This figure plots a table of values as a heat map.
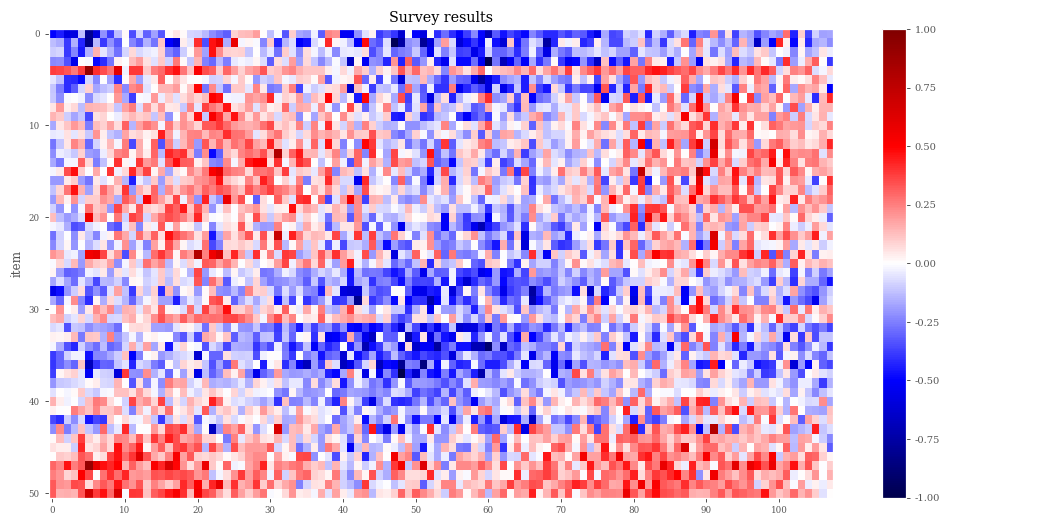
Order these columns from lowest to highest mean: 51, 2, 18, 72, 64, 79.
51, 64, 2, 72, 79, 18
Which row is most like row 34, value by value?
32
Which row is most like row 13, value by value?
22
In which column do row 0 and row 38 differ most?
5
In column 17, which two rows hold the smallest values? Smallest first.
1, 29
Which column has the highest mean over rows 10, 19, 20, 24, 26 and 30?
20
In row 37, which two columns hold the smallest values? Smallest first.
48, 59
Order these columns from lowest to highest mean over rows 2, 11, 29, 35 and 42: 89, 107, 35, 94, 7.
7, 35, 107, 94, 89
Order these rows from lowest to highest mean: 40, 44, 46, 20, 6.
6, 40, 20, 44, 46
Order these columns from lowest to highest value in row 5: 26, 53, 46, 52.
53, 52, 46, 26
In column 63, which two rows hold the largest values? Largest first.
49, 15
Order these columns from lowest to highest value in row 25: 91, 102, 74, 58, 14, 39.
58, 39, 91, 74, 14, 102
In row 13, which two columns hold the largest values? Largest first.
31, 91
